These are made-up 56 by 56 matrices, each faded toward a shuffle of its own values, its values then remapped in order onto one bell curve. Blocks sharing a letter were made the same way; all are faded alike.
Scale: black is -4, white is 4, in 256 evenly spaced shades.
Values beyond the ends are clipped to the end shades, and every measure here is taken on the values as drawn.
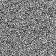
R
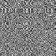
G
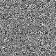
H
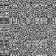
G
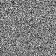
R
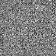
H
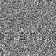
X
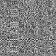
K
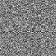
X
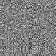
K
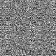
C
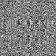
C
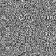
X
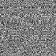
X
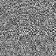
X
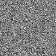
H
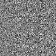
H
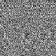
X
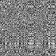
G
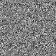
H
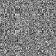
C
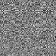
K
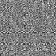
K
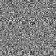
K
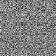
C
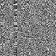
C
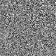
H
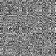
G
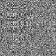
C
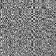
G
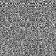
K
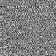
K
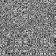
X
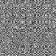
G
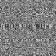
K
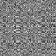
G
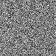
R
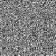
X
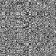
C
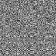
K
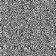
X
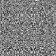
C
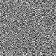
X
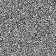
R
